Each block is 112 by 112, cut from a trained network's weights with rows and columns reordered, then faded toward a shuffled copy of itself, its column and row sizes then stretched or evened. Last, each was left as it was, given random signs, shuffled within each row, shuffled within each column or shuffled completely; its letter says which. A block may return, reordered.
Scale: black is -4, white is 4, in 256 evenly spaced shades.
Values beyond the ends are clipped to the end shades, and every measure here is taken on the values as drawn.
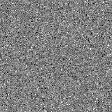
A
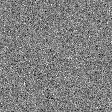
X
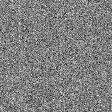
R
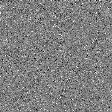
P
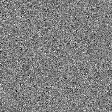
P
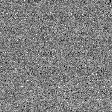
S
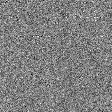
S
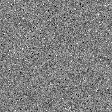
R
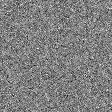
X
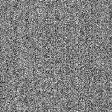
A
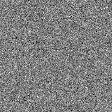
P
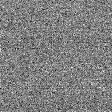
S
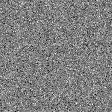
X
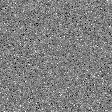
X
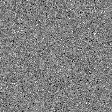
R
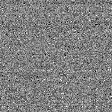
A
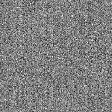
A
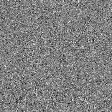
S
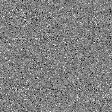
P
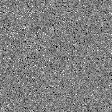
A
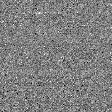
A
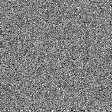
P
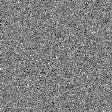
P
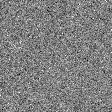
X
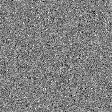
S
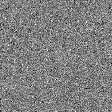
P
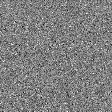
S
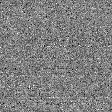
S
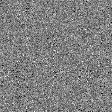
P
